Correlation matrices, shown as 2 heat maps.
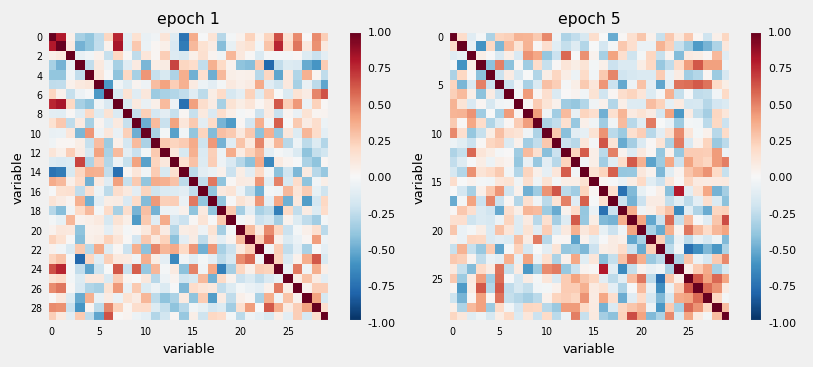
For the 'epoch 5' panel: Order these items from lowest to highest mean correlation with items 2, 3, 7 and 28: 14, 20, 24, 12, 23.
24, 23, 20, 14, 12
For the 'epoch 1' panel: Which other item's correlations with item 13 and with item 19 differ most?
9
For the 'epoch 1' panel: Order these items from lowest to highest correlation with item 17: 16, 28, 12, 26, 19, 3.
16, 28, 19, 26, 12, 3
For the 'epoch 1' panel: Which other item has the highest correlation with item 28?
23
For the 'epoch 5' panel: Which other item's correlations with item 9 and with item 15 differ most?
21
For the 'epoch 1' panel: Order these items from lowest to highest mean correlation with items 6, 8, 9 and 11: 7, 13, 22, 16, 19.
19, 16, 7, 13, 22
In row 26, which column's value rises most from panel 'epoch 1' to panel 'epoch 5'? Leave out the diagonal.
5
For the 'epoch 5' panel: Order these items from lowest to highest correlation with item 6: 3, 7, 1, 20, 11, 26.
3, 26, 11, 7, 20, 1
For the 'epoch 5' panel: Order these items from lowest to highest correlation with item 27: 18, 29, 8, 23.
18, 8, 23, 29
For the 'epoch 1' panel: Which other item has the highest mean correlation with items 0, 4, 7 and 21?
1
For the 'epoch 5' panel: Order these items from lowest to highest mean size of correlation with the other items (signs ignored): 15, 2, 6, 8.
15, 6, 2, 8
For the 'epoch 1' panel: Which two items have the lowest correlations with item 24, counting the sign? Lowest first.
18, 4
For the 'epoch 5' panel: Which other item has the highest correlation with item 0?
10
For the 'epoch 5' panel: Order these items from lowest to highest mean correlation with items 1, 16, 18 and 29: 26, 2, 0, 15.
26, 2, 15, 0
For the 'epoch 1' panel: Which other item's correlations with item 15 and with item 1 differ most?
3
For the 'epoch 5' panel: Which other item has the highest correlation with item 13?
19
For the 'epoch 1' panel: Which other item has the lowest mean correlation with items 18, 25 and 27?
17
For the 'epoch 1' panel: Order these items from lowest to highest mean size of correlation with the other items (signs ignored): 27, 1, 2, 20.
2, 20, 27, 1
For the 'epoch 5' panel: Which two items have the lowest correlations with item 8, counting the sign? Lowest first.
24, 16
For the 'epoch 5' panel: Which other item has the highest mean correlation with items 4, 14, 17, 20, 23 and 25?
12
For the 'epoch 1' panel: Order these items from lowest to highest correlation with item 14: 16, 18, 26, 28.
26, 28, 16, 18
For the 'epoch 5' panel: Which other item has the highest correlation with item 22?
1
